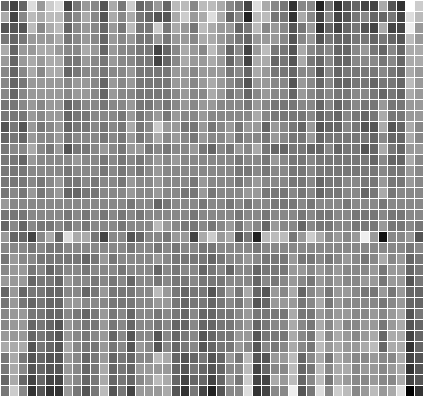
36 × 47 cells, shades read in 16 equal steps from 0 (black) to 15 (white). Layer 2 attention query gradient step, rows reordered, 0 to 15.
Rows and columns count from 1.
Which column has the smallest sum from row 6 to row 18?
36
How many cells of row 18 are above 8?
8
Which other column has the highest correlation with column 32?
31
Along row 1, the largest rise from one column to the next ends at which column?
46
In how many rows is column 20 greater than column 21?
14
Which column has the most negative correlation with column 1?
18
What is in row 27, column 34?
6
